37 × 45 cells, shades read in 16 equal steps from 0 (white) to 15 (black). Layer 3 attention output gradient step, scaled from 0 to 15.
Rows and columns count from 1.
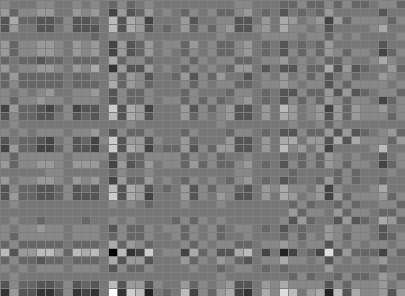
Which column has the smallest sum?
13
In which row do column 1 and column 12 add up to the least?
32
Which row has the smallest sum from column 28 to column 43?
37
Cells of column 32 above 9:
11
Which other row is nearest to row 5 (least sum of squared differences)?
16
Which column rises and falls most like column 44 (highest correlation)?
39
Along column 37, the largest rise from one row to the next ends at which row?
33
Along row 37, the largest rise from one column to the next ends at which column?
14
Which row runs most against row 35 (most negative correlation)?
27
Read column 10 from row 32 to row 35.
5 9 7 8
